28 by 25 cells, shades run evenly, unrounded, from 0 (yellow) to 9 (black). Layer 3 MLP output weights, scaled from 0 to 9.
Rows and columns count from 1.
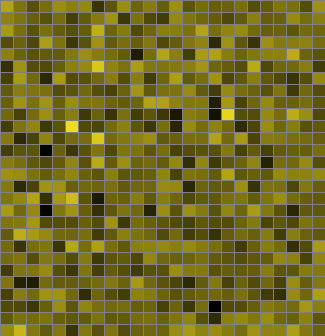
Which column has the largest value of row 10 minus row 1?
14
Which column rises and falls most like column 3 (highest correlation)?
2
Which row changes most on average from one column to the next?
10
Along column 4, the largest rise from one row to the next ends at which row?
13
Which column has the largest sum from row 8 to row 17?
17
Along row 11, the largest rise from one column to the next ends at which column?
7
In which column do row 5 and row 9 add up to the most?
11
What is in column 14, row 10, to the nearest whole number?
8
